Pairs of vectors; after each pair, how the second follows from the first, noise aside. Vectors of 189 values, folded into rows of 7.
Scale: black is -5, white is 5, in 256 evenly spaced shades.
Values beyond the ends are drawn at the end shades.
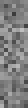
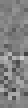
wrapped around, partly zeroed.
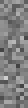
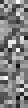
scaled up.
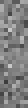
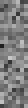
wrapped around, negated.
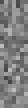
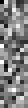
scaled up.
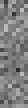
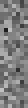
shuffled.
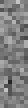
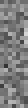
wrapped around, negated.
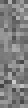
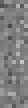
wrapped around, partly zeroed.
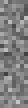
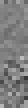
wrapped around, partly zeroed.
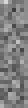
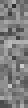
shuffled.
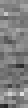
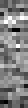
wrapped around, scaled up.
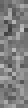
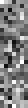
wrapped around, scaled up.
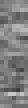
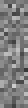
shuffled.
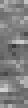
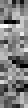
wrapped around, negated, scaled up.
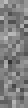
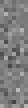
wrapped around, partly zeroed.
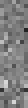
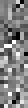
wrapped around, negated, scaled up.
